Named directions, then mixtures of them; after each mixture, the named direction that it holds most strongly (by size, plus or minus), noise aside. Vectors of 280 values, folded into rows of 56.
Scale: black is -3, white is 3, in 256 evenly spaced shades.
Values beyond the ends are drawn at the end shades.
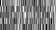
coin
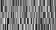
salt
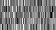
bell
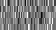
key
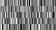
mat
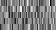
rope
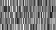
bell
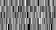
key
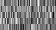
mat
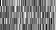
coin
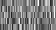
salt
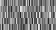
mat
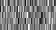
key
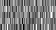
bell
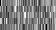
coin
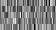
rope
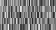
mat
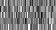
key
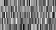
mat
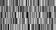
mat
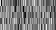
coin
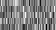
coin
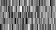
rope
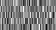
mat
